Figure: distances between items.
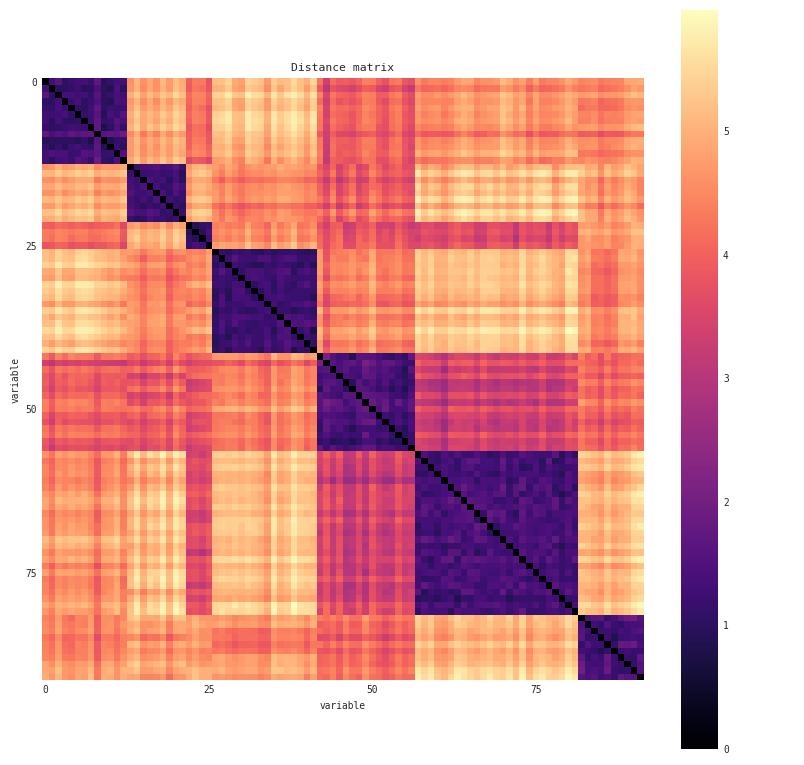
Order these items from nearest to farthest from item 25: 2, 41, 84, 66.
66, 2, 84, 41
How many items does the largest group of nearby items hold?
25
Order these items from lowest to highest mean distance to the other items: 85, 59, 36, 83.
59, 85, 36, 83
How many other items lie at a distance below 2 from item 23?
3
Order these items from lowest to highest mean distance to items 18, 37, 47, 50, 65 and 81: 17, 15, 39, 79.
79, 15, 17, 39
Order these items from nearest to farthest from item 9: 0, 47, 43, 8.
0, 8, 43, 47
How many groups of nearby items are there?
7
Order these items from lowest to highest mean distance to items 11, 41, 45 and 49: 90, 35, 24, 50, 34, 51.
51, 50, 34, 35, 24, 90
